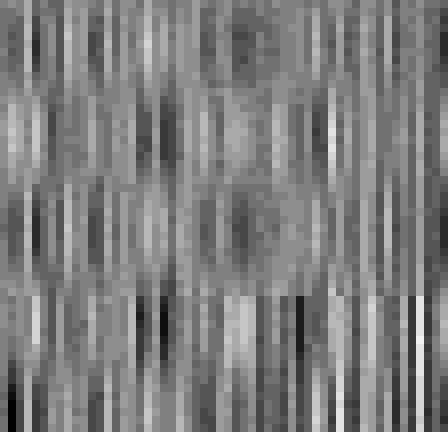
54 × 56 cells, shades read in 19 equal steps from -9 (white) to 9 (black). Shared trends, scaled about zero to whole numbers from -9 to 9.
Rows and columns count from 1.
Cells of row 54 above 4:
5
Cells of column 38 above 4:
11
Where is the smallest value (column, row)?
53, 43
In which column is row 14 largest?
21
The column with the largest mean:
54
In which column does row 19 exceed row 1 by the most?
19
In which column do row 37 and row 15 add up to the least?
42
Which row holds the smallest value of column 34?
37
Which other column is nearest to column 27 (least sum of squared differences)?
6
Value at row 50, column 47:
-2
